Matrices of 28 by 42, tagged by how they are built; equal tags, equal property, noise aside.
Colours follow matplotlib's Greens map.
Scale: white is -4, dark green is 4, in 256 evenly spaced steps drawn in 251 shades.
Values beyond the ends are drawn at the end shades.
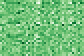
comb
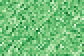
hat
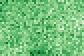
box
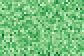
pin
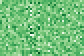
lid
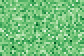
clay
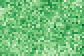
box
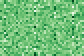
lid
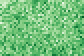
box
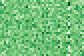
lid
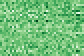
comb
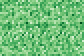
clay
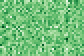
comb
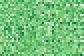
comb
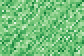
hat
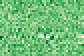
comb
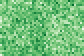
box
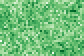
box
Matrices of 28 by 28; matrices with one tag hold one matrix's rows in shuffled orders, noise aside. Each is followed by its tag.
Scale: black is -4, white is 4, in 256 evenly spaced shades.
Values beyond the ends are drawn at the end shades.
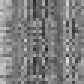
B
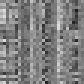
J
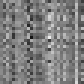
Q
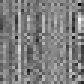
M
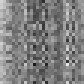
B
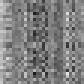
B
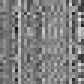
M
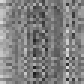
B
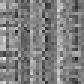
J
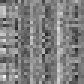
J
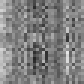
B
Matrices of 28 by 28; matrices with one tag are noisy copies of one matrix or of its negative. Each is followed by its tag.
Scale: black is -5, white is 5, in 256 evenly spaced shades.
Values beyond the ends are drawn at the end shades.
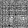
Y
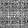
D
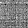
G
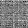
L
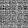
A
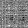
Y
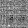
Y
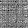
A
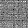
L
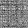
A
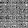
G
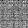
L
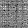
A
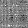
Y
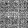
D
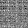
A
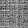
A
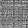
L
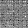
L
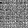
G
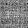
D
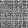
L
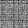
L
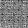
L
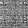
G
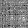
Y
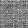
L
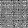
L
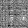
Y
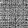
G
